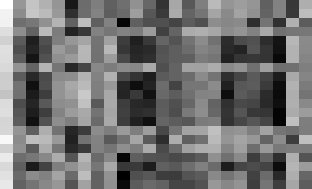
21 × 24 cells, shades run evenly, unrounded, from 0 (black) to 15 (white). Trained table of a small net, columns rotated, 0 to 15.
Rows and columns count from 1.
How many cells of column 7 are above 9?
14
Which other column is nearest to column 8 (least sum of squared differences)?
2
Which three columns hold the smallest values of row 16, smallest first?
6, 13, 23
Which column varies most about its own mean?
3
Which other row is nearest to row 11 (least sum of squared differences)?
10
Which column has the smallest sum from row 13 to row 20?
22
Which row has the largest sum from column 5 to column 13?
11
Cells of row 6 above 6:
11
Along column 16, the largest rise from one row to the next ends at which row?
4
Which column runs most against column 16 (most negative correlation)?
5
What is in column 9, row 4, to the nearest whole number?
7
